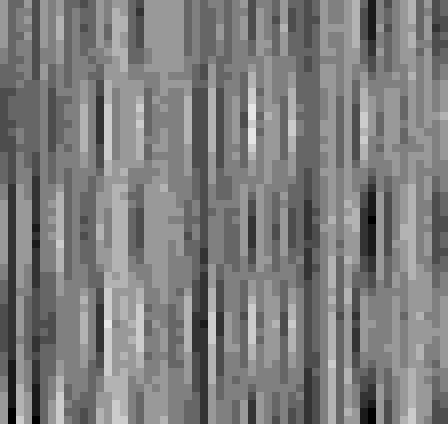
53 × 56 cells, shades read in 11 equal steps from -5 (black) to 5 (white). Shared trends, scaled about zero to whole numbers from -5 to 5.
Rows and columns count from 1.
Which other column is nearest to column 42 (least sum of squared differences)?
44
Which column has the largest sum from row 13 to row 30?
14
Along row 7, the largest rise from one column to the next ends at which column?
48
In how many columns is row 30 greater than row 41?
23
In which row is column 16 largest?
53
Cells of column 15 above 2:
3
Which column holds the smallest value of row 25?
47
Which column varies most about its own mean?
32
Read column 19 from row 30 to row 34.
1 1 1 1 0
